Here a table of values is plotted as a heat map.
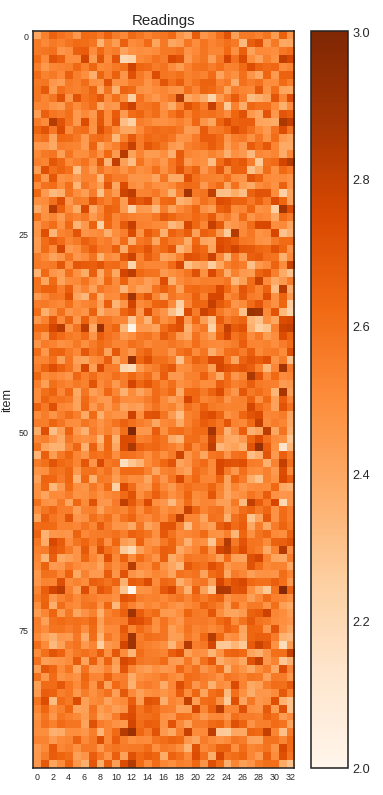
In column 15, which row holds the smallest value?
22
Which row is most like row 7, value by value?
72
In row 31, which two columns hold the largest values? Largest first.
28, 16
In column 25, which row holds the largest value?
25
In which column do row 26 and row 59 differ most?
31
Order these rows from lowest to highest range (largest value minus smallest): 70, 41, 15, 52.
15, 41, 52, 70
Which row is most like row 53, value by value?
61
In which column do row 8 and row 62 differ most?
18
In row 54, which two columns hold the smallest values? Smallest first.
11, 12
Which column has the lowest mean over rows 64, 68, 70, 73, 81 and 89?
12
